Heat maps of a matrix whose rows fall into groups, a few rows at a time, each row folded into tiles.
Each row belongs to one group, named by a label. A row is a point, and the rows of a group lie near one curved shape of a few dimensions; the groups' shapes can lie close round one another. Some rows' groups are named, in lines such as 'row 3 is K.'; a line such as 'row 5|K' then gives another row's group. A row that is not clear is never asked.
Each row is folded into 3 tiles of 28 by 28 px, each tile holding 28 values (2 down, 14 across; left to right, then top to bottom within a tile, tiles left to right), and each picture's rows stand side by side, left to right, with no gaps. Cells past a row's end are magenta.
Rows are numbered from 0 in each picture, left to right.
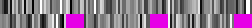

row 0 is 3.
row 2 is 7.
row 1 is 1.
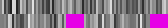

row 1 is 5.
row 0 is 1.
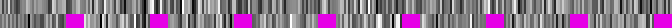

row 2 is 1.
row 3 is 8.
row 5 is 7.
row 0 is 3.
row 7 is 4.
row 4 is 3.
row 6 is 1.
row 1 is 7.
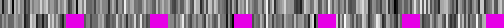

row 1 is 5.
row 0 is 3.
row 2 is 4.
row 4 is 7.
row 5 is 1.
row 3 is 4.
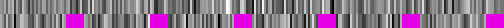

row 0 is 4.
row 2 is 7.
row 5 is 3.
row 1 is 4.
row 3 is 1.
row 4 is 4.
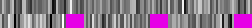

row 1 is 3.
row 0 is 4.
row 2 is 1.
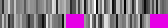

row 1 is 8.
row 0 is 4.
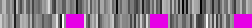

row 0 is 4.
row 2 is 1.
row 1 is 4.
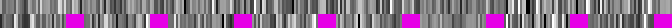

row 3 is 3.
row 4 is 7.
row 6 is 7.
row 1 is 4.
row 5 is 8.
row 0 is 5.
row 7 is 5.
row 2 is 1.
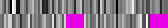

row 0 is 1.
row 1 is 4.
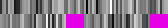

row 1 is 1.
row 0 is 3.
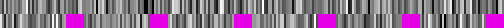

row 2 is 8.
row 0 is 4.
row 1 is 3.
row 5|7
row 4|1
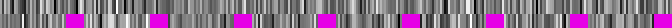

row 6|4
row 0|7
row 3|3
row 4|3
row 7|4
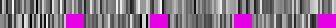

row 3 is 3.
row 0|3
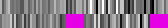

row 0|3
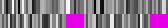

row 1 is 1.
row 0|3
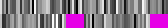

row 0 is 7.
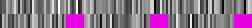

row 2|7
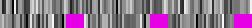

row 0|1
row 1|4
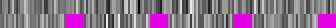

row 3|3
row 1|7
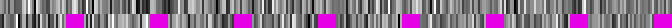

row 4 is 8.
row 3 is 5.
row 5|1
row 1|3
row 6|1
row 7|3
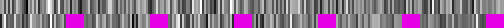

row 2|3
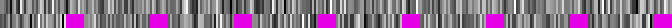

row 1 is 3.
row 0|8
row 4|4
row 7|4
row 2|3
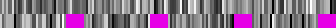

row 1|4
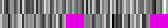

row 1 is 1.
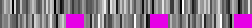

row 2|1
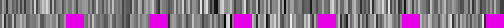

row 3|4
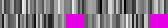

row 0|7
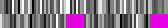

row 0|3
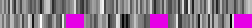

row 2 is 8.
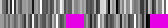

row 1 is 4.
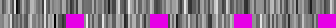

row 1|7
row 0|1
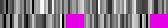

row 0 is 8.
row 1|1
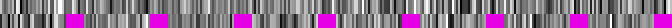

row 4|4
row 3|4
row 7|7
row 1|3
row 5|8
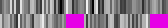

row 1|3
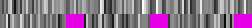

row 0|1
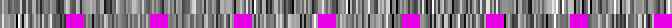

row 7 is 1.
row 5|3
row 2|1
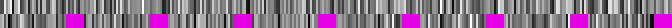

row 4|3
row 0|8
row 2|1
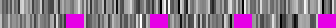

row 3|4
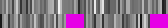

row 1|1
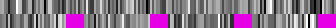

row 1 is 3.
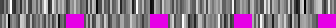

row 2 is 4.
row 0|1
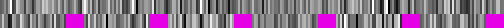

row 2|8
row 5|3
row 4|3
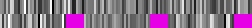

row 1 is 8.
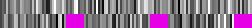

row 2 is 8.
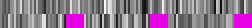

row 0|4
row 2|3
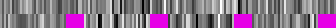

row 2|4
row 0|7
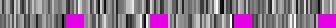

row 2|4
